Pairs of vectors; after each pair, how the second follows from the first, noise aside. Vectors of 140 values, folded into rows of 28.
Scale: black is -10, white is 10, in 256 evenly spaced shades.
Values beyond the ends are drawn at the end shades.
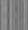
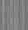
wrapped around, negated, shrunk.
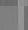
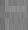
wrapped around, negated, shrunk.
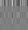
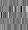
wrapped around, negated, scaled up.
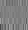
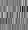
wrapped around, scaled up.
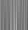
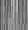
reversed, scaled up.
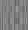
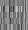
wrapped around, scaled up.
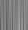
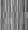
wrapped around, negated, scaled up.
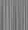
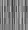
reversed, scaled up.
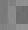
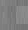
negated, shrunk.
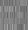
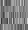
reversed, scaled up.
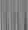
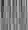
reversed, scaled up.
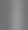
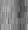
wrapped around, negated, scaled up.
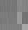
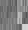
scaled up.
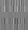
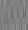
wrapped around, negated, shrunk.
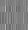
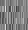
scaled up.
